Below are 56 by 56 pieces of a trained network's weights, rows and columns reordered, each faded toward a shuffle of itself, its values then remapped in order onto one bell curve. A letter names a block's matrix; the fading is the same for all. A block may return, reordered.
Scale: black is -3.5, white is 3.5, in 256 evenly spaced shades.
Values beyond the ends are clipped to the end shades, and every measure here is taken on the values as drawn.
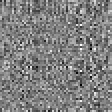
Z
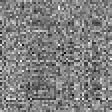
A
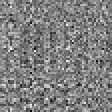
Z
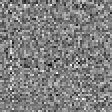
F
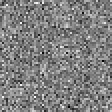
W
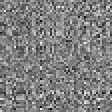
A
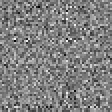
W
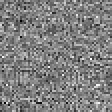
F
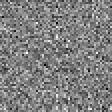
F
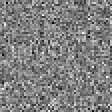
F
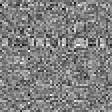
A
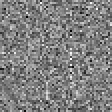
F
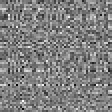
A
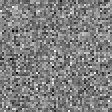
F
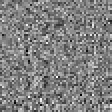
F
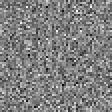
W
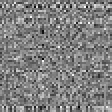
A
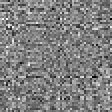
Z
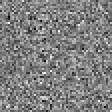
F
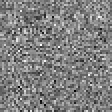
F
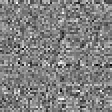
Z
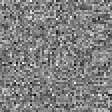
W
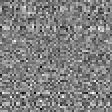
A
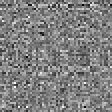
Z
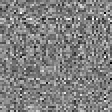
A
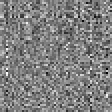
Z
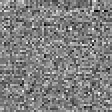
F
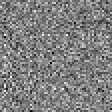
F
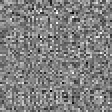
Z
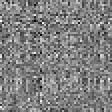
Z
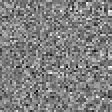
F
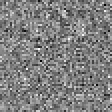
F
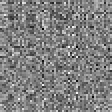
Z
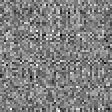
A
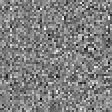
F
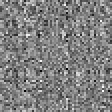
Z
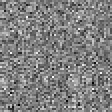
W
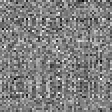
A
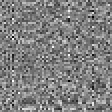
Z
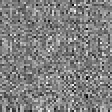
Z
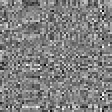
A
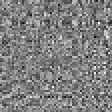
Z
